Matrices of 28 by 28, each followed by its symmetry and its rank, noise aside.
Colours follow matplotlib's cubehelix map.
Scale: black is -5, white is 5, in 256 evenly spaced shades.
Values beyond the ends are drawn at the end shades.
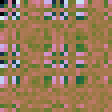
symmetric, rank one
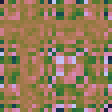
symmetric, rank two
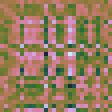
no symmetry, rank two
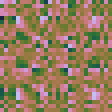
no symmetry, rank three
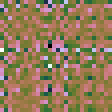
no symmetry, rank three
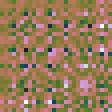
symmetric, rank three
